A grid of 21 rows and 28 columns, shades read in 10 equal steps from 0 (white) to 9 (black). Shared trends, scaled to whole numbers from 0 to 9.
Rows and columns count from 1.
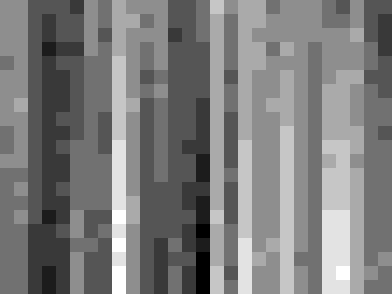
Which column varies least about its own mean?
22
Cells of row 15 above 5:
9
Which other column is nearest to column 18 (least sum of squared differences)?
21
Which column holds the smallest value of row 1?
16
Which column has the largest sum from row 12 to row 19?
15
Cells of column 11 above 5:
15
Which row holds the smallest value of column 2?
8
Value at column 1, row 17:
5
